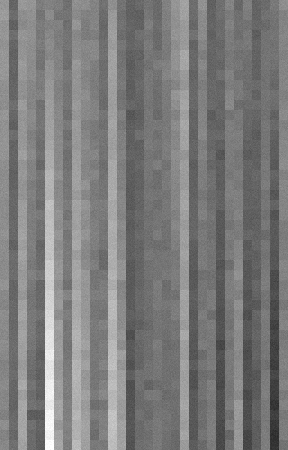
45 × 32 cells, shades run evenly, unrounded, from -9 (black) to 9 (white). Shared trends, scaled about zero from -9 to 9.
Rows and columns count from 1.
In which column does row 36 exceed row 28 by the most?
6
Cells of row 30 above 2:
4
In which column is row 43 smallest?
31
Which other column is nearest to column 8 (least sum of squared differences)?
30
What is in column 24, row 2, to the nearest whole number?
-2
